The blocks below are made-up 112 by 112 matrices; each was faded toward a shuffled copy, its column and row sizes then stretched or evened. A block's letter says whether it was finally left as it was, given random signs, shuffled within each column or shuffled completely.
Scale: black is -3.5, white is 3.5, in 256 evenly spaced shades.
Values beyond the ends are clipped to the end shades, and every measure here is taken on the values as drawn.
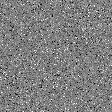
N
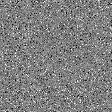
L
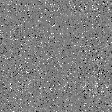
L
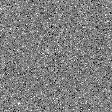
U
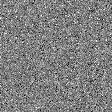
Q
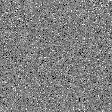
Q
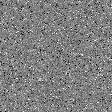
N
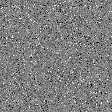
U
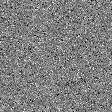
N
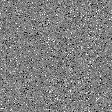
Q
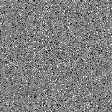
L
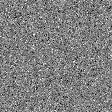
N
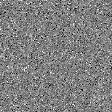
L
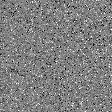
Q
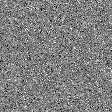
N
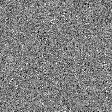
L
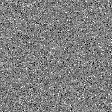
L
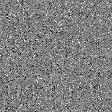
L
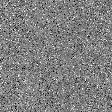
Q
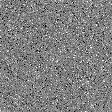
Q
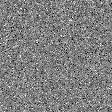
N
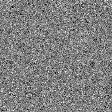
U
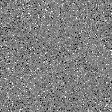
L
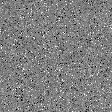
Q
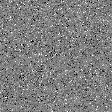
U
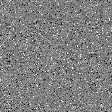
L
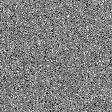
Q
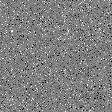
Q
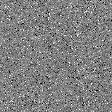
U
